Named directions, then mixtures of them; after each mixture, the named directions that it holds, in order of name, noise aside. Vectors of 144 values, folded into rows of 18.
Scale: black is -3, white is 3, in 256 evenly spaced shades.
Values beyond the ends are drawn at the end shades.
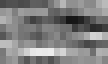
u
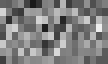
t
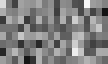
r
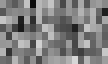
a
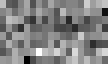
a, r, u.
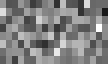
r, t.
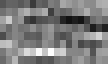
u.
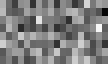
a, r, t.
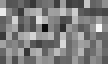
r, t.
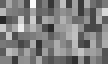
a.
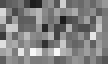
t, u.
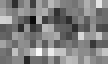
a, r, u.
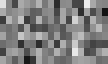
r.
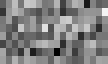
r, t, u.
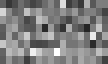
r, t, u.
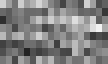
r, u.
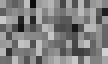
a.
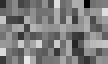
r.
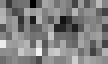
a, t, u.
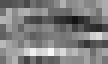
u.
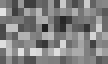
r, t, u.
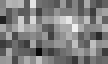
a, u.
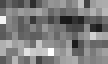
a, r, u.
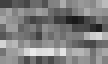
u.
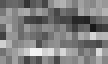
u.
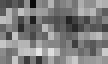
a, u.
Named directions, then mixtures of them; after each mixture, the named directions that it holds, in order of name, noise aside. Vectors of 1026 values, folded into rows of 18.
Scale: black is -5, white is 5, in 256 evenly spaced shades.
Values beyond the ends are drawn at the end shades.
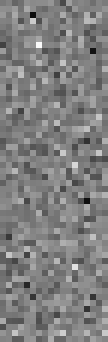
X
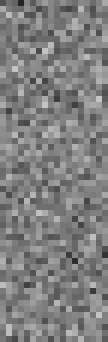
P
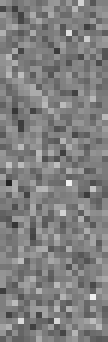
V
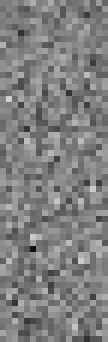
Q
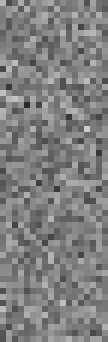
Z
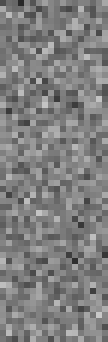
P.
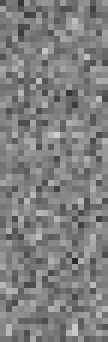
P, Q.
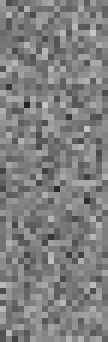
P, Z.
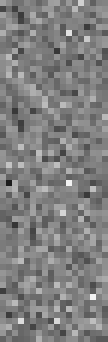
V.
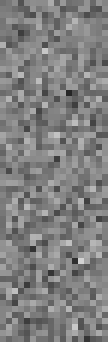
P, Q.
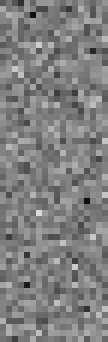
P, X.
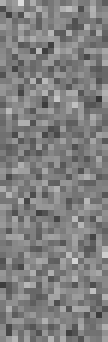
P.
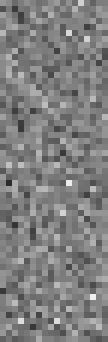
V.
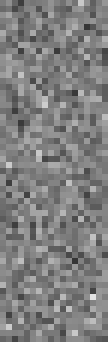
P, V.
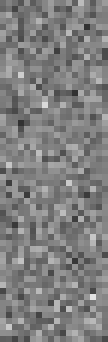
P, V.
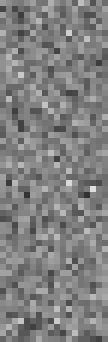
Q, V.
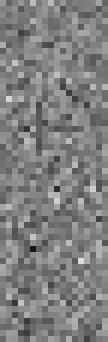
Q, Z.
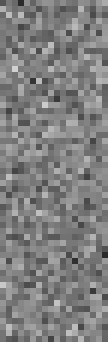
P.
